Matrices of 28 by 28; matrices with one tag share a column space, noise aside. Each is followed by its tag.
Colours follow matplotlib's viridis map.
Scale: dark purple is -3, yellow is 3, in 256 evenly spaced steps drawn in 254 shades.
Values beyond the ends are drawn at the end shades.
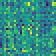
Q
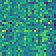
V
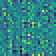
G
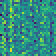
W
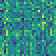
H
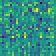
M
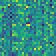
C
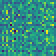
V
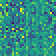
M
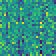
G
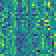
Q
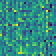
H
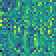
Q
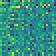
C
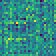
W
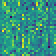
Q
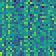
C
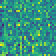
H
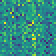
W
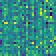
G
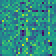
H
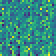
G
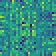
C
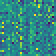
W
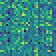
V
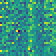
V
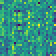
H
